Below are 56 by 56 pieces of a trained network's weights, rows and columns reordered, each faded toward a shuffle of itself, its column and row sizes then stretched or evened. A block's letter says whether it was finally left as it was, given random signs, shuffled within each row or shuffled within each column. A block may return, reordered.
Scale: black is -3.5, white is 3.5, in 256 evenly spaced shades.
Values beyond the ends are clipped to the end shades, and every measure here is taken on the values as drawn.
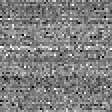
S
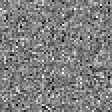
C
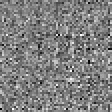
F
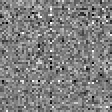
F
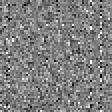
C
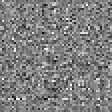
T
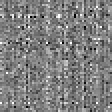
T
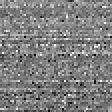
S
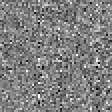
C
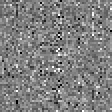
C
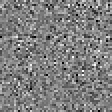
F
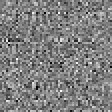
T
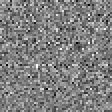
S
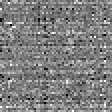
T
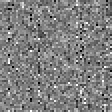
C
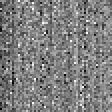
C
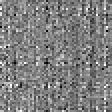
T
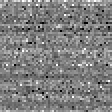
S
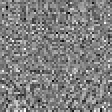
T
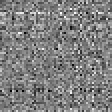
T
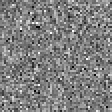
C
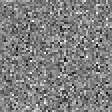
C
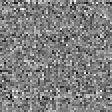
S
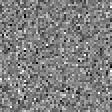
C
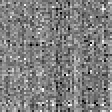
T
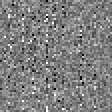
C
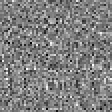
T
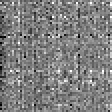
T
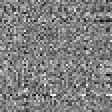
T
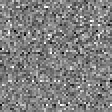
S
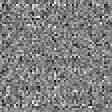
T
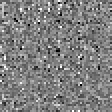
F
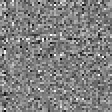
F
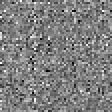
F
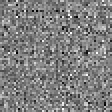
T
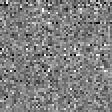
F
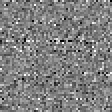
S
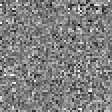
F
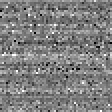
S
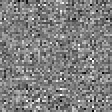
T
